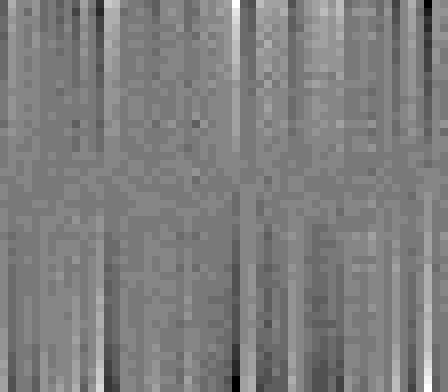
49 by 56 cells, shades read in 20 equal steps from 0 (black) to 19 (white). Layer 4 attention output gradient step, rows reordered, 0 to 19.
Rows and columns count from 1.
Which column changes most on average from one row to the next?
34
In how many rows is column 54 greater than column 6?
28
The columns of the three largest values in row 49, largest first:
54, 13, 50
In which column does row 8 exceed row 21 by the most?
30
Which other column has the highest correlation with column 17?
25
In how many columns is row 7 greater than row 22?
26
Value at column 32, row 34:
11
